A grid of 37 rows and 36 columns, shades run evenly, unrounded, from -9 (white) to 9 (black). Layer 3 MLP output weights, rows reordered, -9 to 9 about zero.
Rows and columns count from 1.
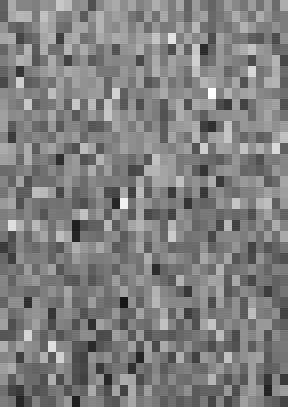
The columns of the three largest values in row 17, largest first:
28, 4, 34
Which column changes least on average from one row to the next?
21
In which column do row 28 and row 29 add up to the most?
16
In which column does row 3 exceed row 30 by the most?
27
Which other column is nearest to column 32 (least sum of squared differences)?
9
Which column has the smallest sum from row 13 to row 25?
18
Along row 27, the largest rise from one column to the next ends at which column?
29
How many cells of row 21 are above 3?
4
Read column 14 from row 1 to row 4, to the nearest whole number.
-2 -1 -1 -2
